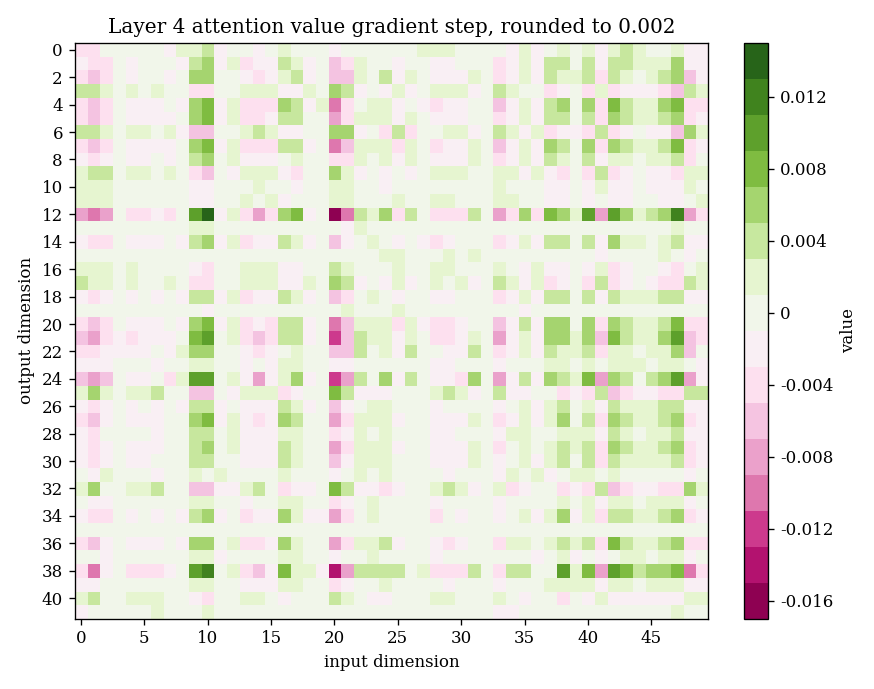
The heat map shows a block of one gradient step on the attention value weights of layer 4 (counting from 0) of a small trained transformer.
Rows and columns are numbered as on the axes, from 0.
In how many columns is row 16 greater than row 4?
25
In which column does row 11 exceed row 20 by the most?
20
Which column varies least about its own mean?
32
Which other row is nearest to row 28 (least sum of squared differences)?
39
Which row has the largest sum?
38
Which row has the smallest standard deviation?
35
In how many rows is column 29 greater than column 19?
11
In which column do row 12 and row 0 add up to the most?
10
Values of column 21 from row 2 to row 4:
-0.006 0.004 -0.004
